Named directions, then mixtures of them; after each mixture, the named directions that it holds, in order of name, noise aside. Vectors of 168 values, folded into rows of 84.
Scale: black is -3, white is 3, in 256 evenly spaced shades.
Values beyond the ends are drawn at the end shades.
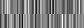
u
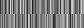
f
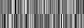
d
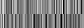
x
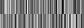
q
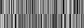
f, q, x.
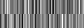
u.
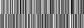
f.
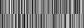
f, q.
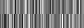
d, u.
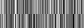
d, x.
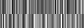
d, x.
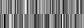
d, u, x.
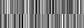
u.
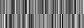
d.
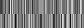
d, f, q.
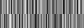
f, u, x.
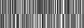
q, x.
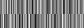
f, u, x.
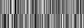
d, u.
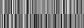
d, f, x.
